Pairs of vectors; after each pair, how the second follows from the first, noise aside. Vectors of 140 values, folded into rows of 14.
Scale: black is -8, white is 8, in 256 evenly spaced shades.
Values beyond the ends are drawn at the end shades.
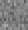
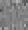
wrapped around, negated, partly zeroed.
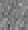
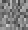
reversed, scaled up.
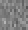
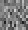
negated, scaled up.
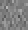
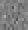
wrapped around, partly zeroed.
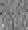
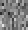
scaled up.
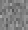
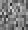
negated, scaled up.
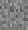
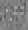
wrapped around, negated, partly zeroed.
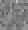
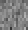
reversed, negated.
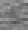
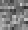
wrapped around, scaled up.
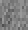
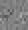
wrapped around, partly zeroed.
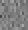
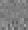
reversed, negated, partly zeroed.
